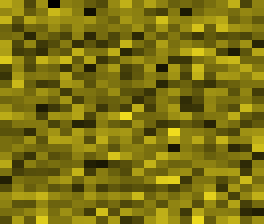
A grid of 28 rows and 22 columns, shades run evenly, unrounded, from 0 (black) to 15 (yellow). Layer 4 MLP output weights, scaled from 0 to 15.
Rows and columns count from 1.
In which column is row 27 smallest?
22
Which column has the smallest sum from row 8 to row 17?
16
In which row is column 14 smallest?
9
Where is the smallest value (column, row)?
5, 1
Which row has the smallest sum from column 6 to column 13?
24
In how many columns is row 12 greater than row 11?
13
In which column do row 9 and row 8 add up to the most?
20
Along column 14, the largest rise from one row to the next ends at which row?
3
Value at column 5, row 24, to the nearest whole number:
6
